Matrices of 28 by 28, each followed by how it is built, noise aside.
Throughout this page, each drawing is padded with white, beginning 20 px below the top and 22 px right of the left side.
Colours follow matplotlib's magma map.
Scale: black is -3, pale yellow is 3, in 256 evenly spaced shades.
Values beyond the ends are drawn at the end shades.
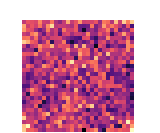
smooth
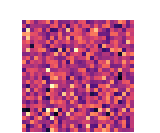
low rank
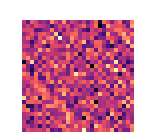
Toeplitz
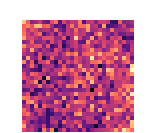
smooth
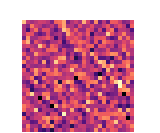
Toeplitz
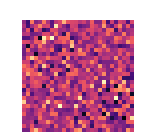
block diagonal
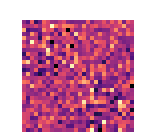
block diagonal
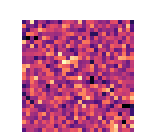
block diagonal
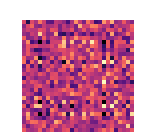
low rank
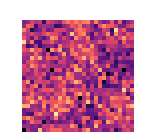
smooth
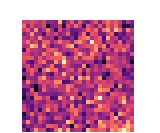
smooth
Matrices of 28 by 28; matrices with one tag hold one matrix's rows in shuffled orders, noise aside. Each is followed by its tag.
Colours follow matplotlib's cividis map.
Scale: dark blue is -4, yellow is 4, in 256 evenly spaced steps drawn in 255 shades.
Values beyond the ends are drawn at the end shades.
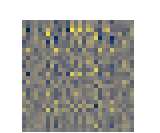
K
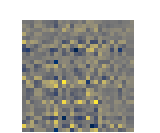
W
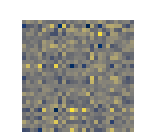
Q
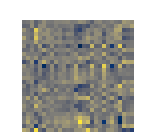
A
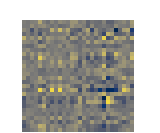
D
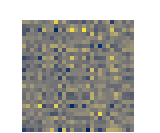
Q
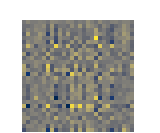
K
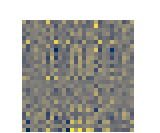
K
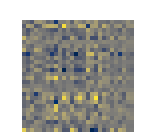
W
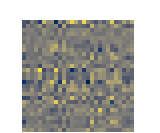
Q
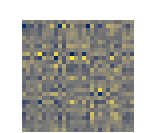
Q
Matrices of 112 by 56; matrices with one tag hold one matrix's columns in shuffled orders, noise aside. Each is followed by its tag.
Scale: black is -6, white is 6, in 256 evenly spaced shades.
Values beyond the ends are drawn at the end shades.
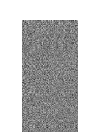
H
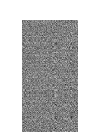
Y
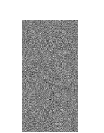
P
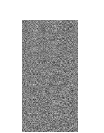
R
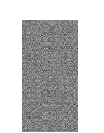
Y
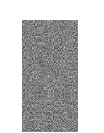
Y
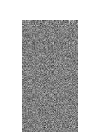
H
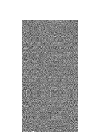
Y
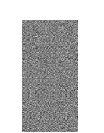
Y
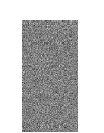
H
